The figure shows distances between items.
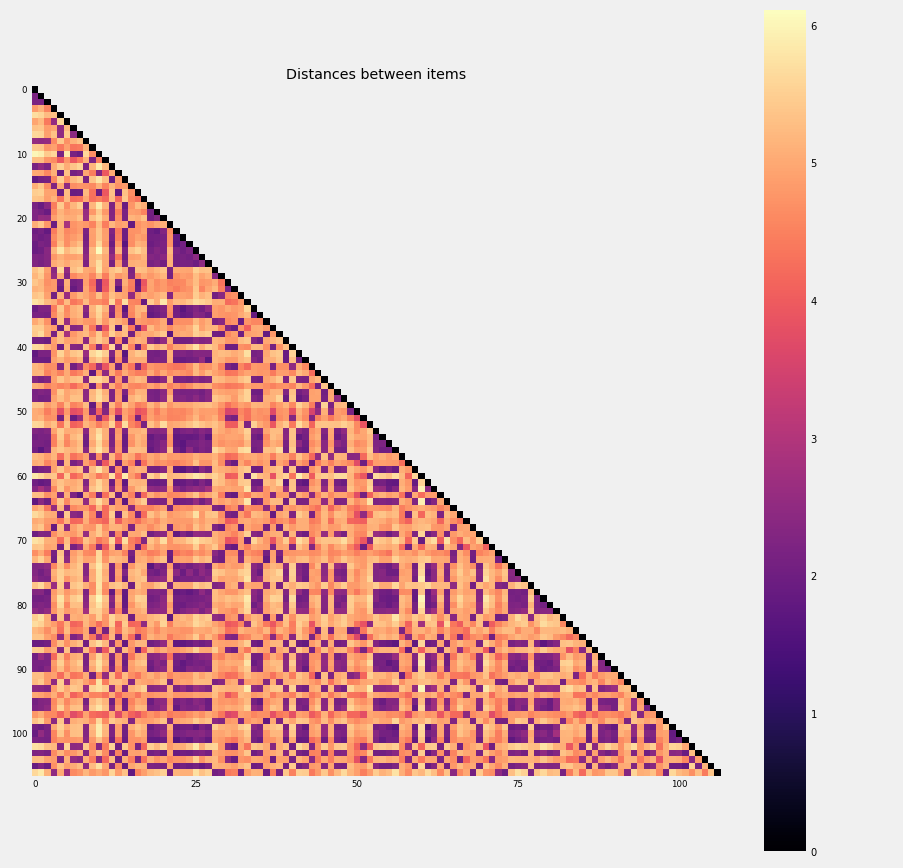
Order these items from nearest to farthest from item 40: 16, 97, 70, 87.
16, 87, 97, 70
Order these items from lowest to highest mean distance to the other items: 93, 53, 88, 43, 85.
88, 53, 93, 43, 85
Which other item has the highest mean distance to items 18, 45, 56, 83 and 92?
10
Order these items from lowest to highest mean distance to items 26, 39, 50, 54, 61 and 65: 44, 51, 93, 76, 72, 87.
76, 93, 72, 44, 51, 87
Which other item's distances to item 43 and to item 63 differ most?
7
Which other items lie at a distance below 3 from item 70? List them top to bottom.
17, 33, 52, 60, 83
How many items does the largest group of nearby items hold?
51
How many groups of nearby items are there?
6
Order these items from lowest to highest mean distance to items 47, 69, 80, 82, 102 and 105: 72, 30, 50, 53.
53, 72, 30, 50
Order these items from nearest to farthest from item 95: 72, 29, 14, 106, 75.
14, 75, 72, 29, 106
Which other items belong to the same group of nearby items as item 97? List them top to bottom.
67, 94
